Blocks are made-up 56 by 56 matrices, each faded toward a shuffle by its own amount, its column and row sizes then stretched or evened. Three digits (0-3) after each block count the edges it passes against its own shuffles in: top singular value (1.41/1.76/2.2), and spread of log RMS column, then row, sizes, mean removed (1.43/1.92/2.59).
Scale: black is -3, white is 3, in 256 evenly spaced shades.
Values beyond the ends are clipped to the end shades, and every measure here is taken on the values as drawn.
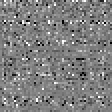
1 2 3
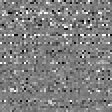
1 1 3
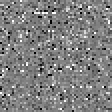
0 1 2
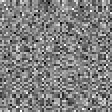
3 0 0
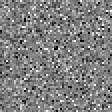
0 0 0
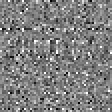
2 1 2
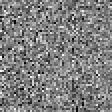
0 2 0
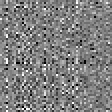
3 3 1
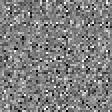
1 2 1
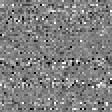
0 0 3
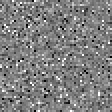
0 1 0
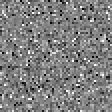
0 0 1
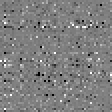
2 1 2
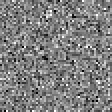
0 1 0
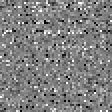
0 0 2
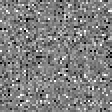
0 1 1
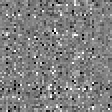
0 2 2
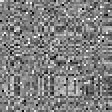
3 0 0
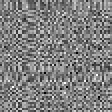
3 2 0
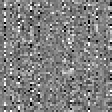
2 3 0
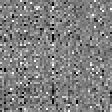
2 2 0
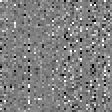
1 3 0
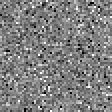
0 1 0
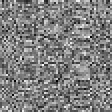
3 0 1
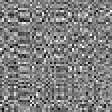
3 0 2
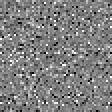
1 0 1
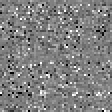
0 1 2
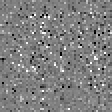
0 2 1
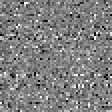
1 0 2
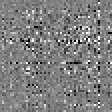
0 3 3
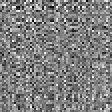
3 2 2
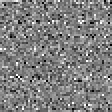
0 0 2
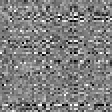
3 1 3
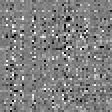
0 3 3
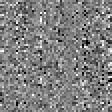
1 3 1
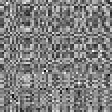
3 1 1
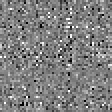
0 2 2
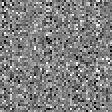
2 2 0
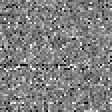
0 0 2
